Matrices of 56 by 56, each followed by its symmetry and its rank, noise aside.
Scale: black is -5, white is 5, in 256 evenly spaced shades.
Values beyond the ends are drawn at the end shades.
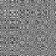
no symmetry, rank three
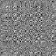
symmetric, rank four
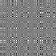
no symmetry, rank two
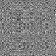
no symmetry, rank four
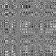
no symmetry, rank four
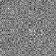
symmetric, rank four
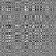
antisymmetric, rank two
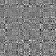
antisymmetric, rank four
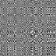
symmetric, rank three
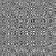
no symmetry, rank three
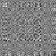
symmetric, rank four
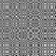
symmetric, rank two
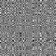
no symmetry, rank four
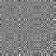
symmetric, rank two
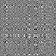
no symmetry, rank four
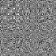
symmetric, rank four
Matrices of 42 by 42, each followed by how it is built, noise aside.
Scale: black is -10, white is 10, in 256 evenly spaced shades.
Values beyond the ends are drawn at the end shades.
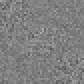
block diagonal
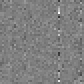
uneven columns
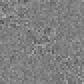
block diagonal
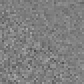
lower triangular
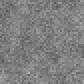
smooth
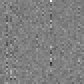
uneven columns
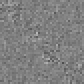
block diagonal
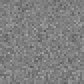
repeating columns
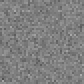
noise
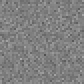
repeating columns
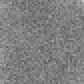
smooth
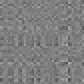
low rank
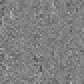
uneven columns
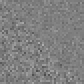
lower triangular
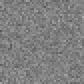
noise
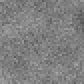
smooth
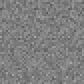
repeating columns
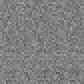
repeating columns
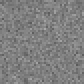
noise
